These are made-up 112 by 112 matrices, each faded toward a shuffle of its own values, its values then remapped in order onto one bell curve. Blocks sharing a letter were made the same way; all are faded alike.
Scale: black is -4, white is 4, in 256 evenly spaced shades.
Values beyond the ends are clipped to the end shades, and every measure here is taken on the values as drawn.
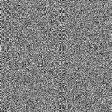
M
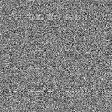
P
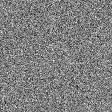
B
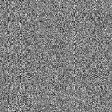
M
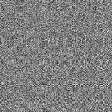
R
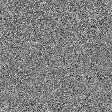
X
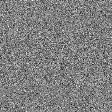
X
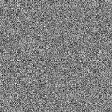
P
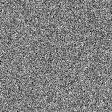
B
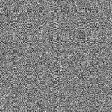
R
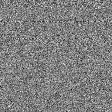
X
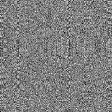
M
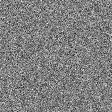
B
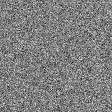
B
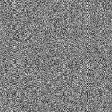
M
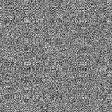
R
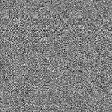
R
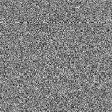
P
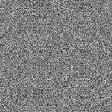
R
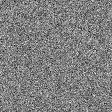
B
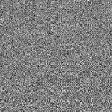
R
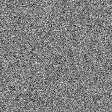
X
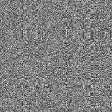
M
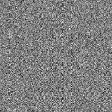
M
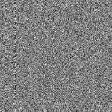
M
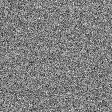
B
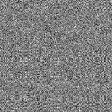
R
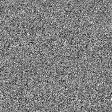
X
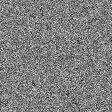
B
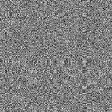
R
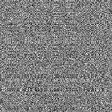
R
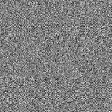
R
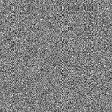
M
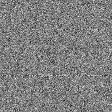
X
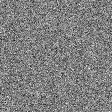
B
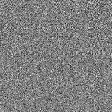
P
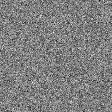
X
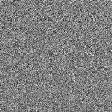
P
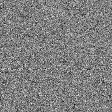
X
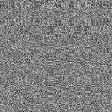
R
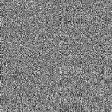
M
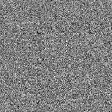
P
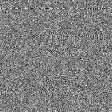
P
